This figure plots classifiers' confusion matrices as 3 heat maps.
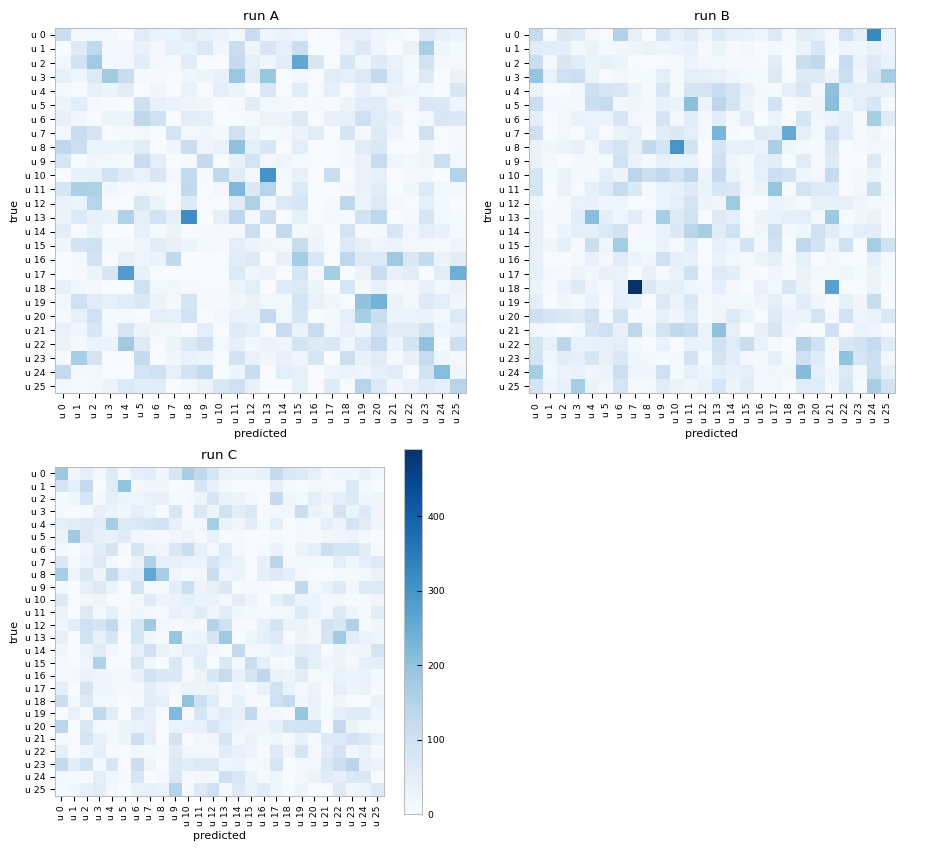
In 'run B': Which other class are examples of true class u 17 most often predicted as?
u 11
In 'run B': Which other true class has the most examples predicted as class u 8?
u 10
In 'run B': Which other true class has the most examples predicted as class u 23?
u 22
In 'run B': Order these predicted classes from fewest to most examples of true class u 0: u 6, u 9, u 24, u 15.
u 15, u 9, u 6, u 24
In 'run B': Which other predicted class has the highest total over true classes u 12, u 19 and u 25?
u 24
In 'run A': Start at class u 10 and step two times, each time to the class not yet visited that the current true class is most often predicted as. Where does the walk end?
u 8
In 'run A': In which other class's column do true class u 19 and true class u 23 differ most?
u 20
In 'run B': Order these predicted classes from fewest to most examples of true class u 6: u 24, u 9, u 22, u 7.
u 7, u 22, u 9, u 24
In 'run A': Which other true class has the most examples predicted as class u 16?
u 21
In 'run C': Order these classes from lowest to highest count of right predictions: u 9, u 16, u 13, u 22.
u 9, u 22, u 16, u 13
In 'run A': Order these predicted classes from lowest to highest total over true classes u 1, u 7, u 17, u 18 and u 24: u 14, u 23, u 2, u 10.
u 10, u 14, u 2, u 23
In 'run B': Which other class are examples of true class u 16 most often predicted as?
u 9
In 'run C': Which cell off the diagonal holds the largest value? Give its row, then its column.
u 8, u 7
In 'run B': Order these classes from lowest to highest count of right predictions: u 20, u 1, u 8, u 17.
u 17, u 1, u 20, u 8
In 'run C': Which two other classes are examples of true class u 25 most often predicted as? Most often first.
u 9, u 12
